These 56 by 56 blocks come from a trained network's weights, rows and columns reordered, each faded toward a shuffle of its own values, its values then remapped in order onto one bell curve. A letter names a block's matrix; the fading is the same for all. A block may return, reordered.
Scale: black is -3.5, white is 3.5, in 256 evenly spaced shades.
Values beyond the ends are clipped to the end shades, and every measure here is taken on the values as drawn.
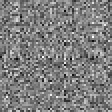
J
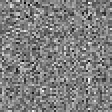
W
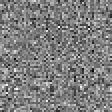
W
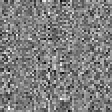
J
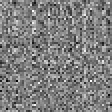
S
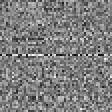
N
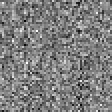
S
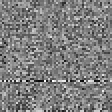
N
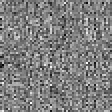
W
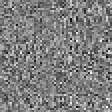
J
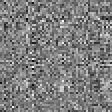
W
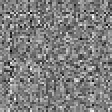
J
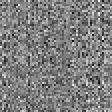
S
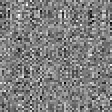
S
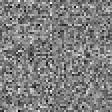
J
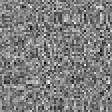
S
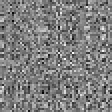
S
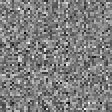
J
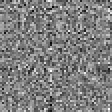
J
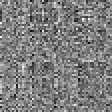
S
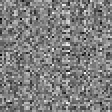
S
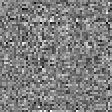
J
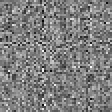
W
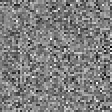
W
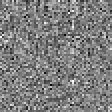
W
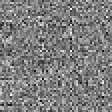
J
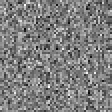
W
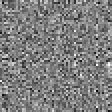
J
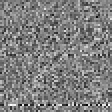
N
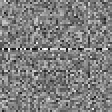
N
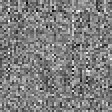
J
